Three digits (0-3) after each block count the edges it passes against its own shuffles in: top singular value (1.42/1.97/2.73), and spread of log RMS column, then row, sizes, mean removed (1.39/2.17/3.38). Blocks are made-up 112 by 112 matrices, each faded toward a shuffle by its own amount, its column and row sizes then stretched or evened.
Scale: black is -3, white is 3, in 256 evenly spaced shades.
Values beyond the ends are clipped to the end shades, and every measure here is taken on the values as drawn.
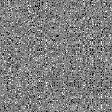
2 2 0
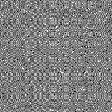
3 0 0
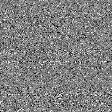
1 0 2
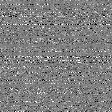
0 0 3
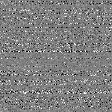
0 0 3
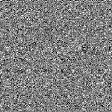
2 1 2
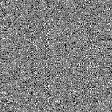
2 1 1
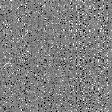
2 2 0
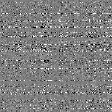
1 2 3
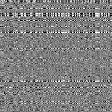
3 0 3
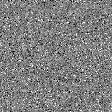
1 0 1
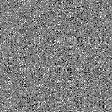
2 1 0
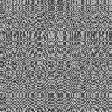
3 0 1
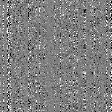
2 3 1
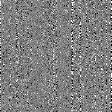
1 3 0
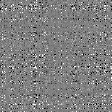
0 3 3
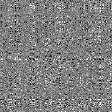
2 2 2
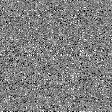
1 0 2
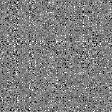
2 2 2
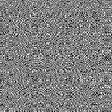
3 0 2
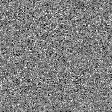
0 0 1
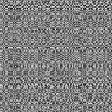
3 0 3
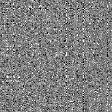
2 2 1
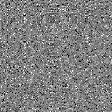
2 1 1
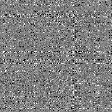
2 2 3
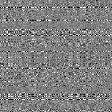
3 1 3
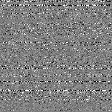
2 0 3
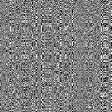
3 3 0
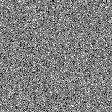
1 0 0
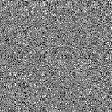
2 1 0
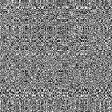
3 1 2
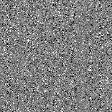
0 2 0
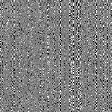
3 3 0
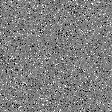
0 0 1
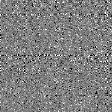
2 2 2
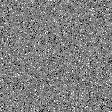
1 0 0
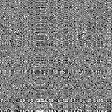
3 0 2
